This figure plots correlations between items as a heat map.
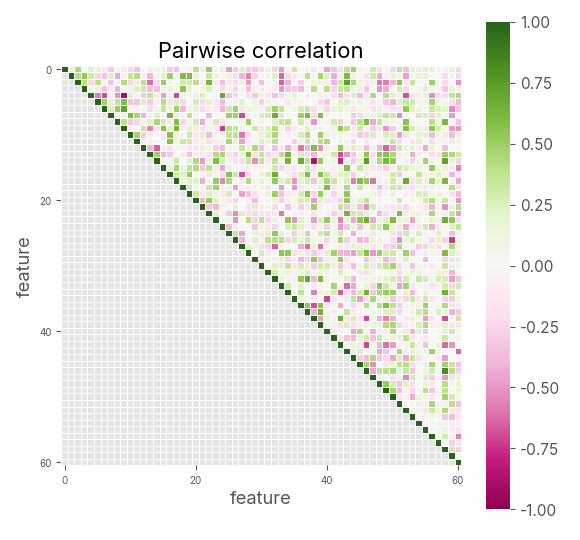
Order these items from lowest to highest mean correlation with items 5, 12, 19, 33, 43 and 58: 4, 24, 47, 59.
4, 24, 47, 59
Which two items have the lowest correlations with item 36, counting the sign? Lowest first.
38, 12
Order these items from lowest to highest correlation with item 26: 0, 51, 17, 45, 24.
51, 45, 0, 24, 17
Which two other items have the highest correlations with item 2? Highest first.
43, 22
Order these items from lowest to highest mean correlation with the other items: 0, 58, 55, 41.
0, 41, 55, 58
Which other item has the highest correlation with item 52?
17
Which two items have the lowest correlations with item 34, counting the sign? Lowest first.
42, 38
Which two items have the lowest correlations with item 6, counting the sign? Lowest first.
4, 59
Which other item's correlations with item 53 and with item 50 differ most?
23
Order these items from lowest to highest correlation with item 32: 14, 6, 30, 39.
30, 14, 6, 39
